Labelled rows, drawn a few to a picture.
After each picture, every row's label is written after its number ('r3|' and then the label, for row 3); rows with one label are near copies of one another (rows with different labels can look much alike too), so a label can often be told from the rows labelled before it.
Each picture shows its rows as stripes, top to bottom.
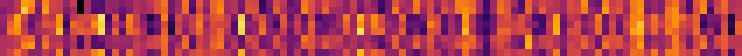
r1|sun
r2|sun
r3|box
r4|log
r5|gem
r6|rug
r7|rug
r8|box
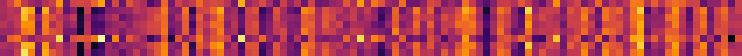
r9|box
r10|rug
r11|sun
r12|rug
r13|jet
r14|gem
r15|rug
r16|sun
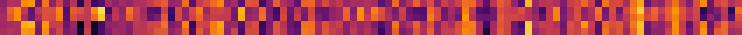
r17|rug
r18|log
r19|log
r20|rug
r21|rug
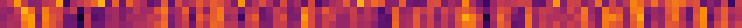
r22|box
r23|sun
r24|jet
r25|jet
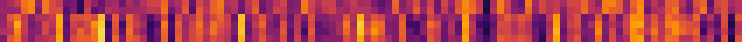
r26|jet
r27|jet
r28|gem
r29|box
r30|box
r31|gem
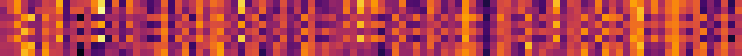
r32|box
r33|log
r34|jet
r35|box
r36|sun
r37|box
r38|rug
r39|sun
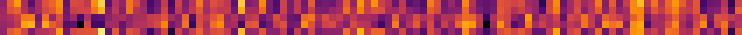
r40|log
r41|log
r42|rug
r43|jet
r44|gem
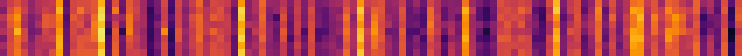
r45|gem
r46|gem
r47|log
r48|log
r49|box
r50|gem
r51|gem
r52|gem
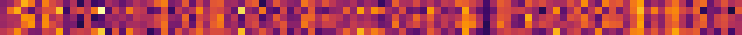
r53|sun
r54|log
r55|rug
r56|jet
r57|box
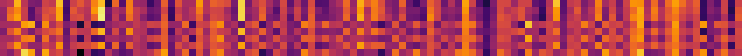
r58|box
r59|log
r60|log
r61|rug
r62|log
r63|rug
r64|box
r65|sun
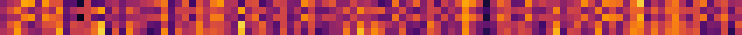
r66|jet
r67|box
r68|jet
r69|log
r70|box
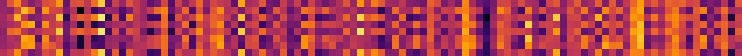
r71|log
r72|sun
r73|box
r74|rug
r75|gem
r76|rug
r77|jet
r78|box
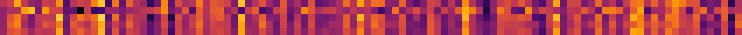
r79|box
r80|jet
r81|gem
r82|log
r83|gem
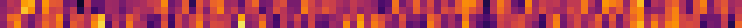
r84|jet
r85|sun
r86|log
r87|log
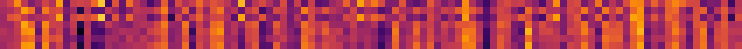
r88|box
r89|sun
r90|gem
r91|sun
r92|rug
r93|jet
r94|rug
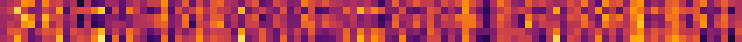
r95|sun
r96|box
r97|sun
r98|rug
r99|log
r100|box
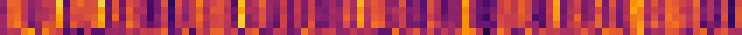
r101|gem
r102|gem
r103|gem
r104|log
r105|jet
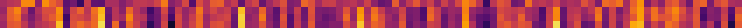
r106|jet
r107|log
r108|log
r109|gem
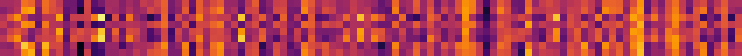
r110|jet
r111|jet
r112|box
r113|rug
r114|gem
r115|log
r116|sun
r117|rug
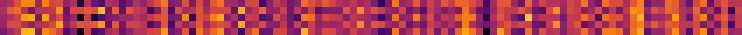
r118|sun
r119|gem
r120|rug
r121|gem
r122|jet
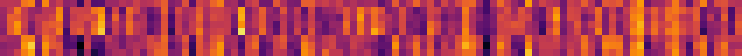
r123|rug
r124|box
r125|gem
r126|log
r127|log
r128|jet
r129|jet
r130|rug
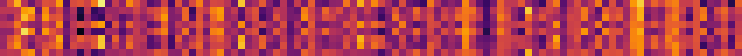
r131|log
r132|rug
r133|sun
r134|box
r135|sun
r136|gem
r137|log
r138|rug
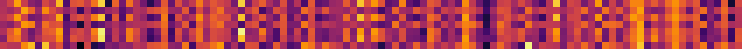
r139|box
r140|sun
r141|box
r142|jet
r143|log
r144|log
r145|rug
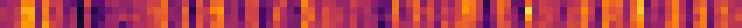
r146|jet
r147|rug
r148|rug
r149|sun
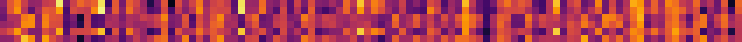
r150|gem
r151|log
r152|jet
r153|jet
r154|box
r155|sun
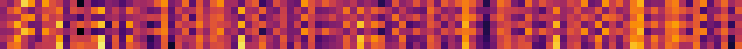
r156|sun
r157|log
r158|jet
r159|box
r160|sun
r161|box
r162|gem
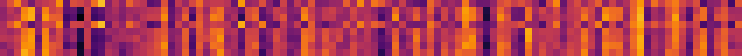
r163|log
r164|jet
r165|jet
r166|log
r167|rug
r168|rug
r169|jet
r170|sun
